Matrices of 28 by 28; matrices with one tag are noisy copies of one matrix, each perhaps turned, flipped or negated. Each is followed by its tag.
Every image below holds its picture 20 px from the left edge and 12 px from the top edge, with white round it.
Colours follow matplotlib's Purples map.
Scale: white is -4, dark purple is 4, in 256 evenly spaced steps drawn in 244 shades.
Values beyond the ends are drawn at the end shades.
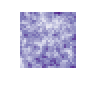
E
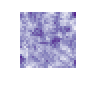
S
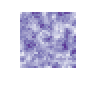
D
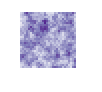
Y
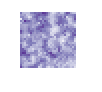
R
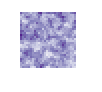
R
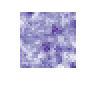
S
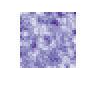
D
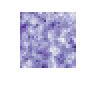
R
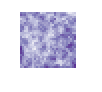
E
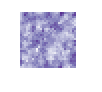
Y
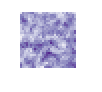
R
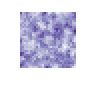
D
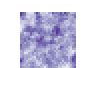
S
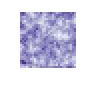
Y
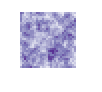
Y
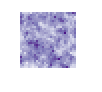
Y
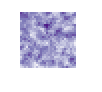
R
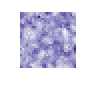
D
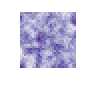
S
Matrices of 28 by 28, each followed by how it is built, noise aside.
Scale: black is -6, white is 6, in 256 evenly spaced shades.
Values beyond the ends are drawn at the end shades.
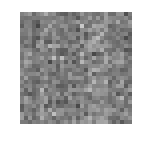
blocks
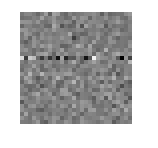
uneven rows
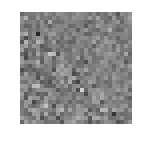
lower triangular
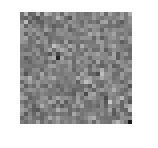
block diagonal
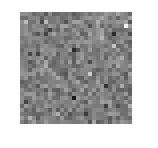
sparse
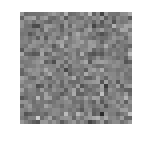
low rank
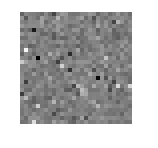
sparse
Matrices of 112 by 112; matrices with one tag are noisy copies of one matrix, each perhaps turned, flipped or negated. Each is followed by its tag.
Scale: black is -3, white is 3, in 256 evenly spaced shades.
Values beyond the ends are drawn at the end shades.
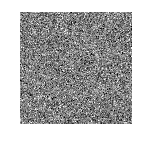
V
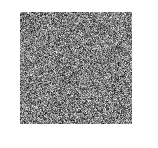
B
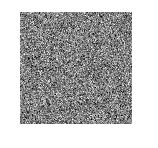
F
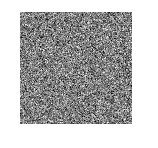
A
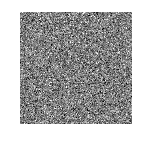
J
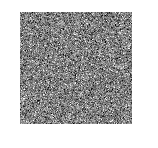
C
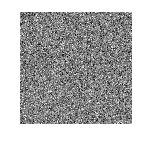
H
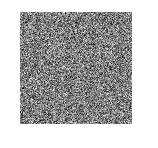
C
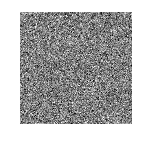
V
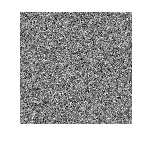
A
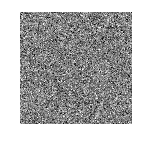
V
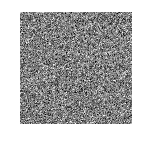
C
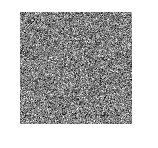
C
